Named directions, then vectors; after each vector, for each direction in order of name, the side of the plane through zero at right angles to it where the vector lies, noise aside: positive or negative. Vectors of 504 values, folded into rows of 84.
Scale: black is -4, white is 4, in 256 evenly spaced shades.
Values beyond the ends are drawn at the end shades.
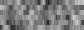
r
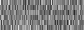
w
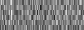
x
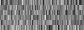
negative, positive, negative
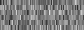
positive, negative, negative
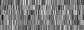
negative, negative, negative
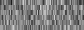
negative, negative, negative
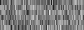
positive, negative, negative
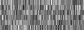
negative, positive, positive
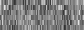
positive, positive, positive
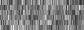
negative, positive, negative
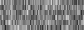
negative, positive, positive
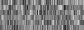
positive, positive, positive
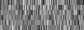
negative, negative, negative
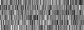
negative, positive, negative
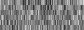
positive, positive, positive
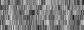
negative, negative, positive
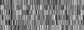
positive, negative, negative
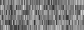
positive, negative, negative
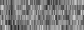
positive, negative, negative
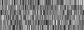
positive, positive, positive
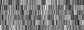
negative, negative, negative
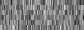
negative, negative, negative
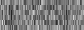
positive, positive, negative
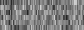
positive, negative, negative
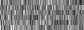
negative, positive, negative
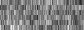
negative, positive, negative
